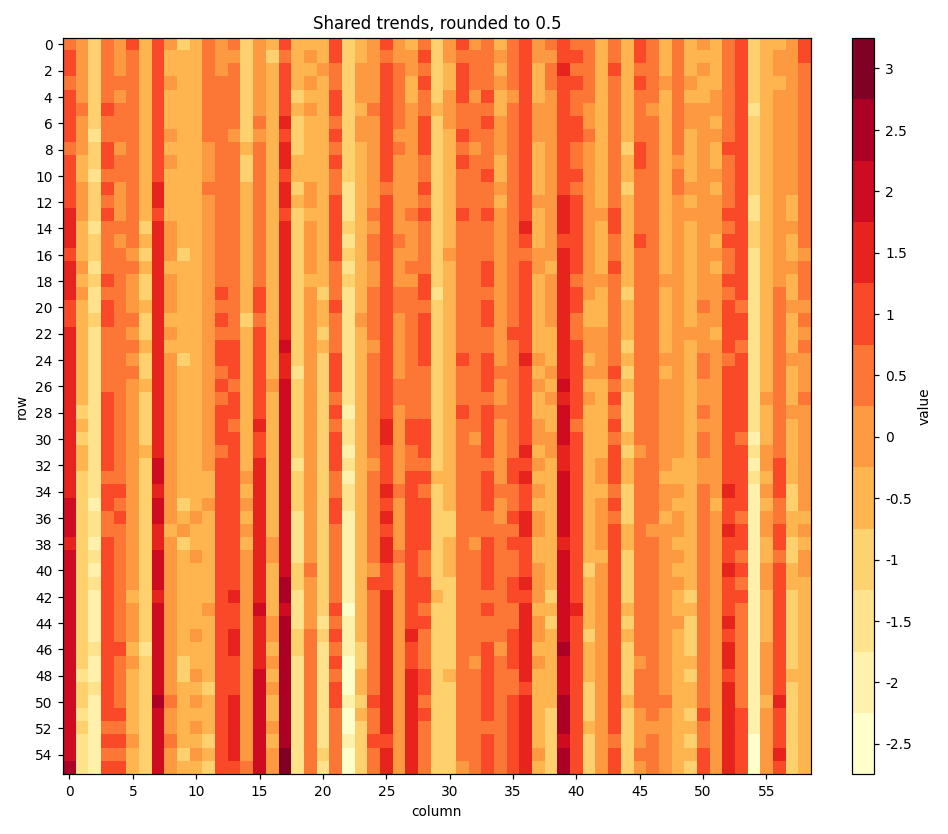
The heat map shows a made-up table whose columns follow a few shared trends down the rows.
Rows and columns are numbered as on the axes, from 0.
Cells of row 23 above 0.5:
12
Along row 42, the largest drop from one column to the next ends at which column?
18
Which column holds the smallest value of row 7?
2
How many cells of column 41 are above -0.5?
24
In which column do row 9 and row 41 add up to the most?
17
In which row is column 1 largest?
5
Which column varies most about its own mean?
15
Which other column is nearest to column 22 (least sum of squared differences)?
54
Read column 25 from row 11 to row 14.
0.5 1 1 1
